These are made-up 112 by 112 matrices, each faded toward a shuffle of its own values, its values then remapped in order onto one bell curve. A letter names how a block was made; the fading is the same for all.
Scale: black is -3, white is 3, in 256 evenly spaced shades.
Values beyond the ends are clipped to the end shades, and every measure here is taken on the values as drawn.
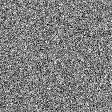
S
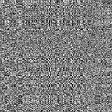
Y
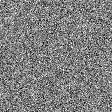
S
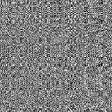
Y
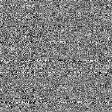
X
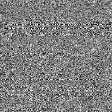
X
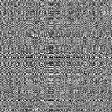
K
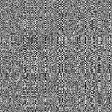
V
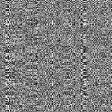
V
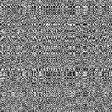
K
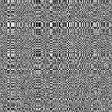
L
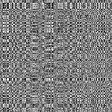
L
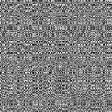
K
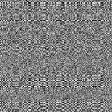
K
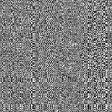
V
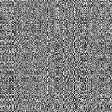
V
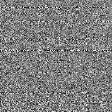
X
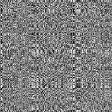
V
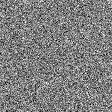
S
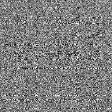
X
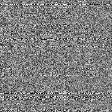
X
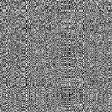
V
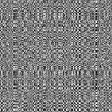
L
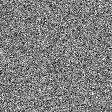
S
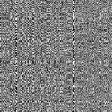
V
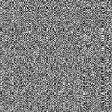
Y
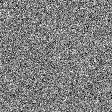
S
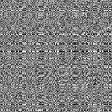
K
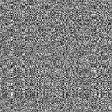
Y
